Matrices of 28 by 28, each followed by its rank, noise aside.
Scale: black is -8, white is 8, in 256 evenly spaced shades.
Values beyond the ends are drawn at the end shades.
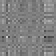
two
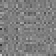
three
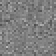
eight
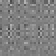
two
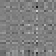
two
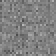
six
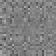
three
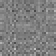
four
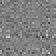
four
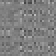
three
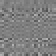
two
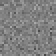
eight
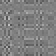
two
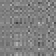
three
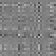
two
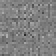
six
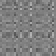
two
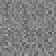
six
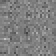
six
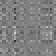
two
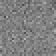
eight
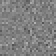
eight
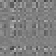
two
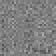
six
